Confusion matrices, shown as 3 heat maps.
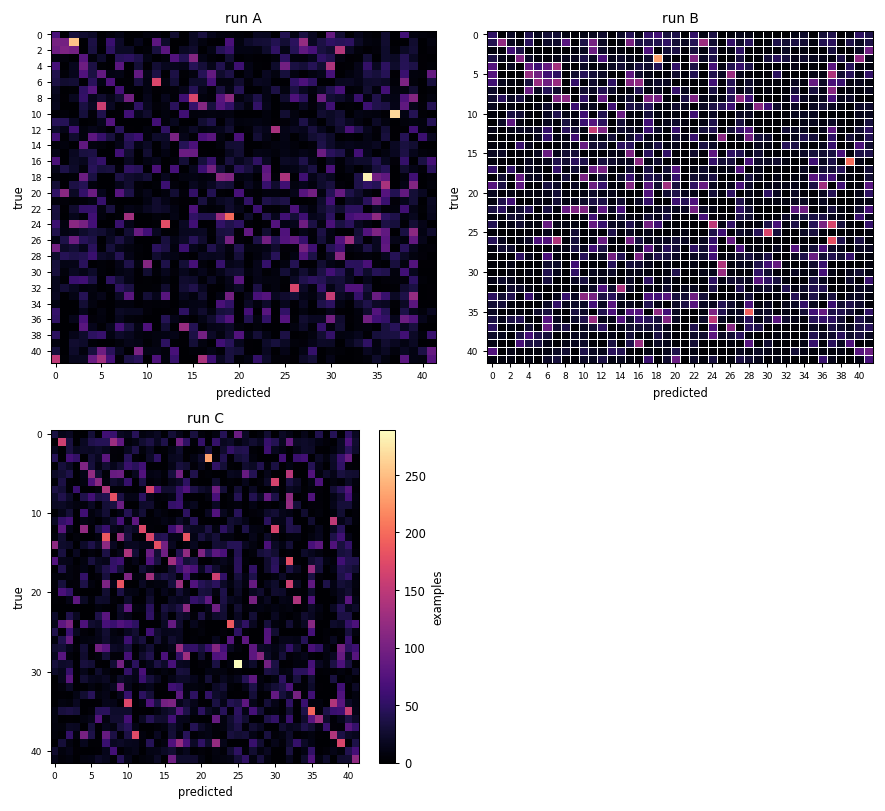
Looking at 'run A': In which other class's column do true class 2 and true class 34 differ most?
31
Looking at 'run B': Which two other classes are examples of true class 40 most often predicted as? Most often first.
41, 0
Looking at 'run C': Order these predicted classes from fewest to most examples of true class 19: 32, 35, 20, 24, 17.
24, 20, 35, 17, 32
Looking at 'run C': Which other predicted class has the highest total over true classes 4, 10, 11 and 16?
32
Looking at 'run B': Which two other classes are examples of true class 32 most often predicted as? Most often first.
14, 12
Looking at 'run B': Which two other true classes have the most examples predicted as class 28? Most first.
35, 13
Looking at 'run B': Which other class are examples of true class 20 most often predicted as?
17
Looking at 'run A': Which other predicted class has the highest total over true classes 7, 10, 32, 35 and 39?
37
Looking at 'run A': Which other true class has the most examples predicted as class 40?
13
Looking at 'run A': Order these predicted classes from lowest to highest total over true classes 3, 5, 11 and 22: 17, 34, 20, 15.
20, 34, 17, 15
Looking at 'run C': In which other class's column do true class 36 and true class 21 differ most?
33
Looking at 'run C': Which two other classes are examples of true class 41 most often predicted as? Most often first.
16, 35
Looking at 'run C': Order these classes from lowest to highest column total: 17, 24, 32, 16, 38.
24, 38, 16, 32, 17
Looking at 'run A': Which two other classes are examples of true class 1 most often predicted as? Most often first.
2, 27
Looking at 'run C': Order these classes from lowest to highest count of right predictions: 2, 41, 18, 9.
2, 18, 9, 41
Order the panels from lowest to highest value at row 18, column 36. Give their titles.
run C, run B, run A
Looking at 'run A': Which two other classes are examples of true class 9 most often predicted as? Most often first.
5, 16
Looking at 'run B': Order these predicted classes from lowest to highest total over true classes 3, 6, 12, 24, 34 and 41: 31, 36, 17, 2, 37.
2, 31, 36, 17, 37
